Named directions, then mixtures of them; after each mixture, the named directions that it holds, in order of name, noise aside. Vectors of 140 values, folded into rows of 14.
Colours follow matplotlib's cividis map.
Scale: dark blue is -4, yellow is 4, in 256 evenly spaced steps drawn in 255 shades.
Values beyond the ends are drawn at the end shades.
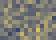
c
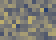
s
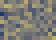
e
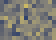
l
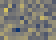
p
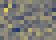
c, p.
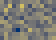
c, e, p.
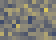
s.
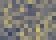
c.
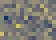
l, p, s.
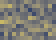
c, e, s.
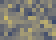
c, l, s.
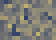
l.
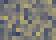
l.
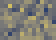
c, l, s.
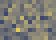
l, p, s.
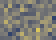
c.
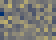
c, e.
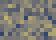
l, s.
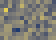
p.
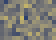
l.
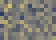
c, e, p.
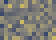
e, l, p.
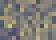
c, l.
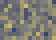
l, p.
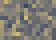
l.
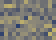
e, l, s.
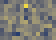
l.
